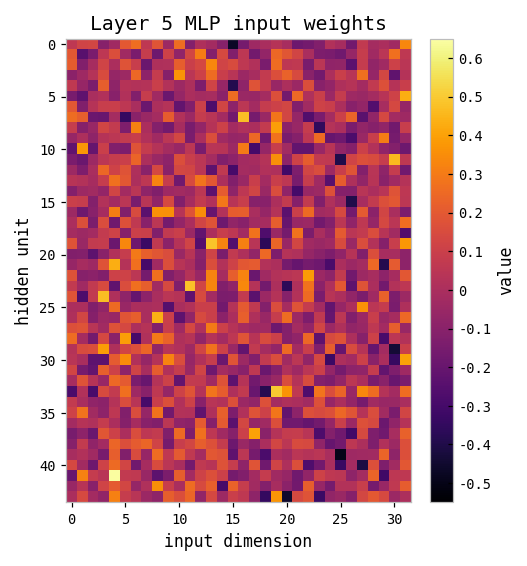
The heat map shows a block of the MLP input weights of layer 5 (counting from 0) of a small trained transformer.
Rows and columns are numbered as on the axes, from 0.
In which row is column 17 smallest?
10
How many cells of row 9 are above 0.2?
4
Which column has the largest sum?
19
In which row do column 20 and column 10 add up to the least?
23
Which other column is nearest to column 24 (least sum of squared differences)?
2
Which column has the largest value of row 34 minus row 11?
25
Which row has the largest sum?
33
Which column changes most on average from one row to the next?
8
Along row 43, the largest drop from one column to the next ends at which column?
20
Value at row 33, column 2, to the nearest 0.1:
-0.3
